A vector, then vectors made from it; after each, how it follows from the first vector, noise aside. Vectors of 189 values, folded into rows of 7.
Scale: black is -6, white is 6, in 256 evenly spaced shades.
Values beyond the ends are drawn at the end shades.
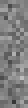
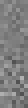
wrapped around, partly zeroed.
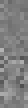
wrapped around, partly zeroed.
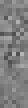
partly zeroed.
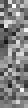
reversed, negated, scaled up.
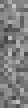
reversed, negated.
